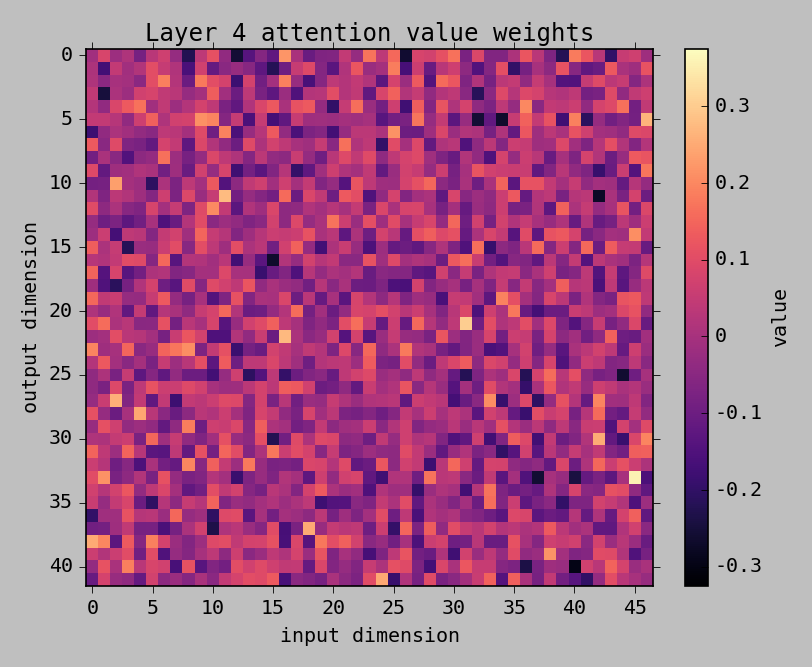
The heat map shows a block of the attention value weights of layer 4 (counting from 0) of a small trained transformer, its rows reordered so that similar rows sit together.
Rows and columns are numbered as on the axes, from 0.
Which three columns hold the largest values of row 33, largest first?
45, 1, 28
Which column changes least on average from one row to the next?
22
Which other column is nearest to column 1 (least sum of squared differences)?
14
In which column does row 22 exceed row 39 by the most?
16
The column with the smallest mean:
37
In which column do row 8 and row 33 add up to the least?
40
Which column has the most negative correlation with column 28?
43
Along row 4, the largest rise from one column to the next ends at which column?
27
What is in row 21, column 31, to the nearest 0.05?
0.3
